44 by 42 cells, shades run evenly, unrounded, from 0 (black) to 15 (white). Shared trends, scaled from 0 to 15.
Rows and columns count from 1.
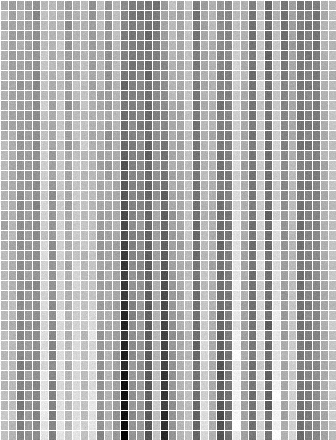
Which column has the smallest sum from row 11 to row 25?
16
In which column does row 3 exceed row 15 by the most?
21
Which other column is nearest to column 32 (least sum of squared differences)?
38
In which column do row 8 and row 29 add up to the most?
30
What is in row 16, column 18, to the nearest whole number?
8
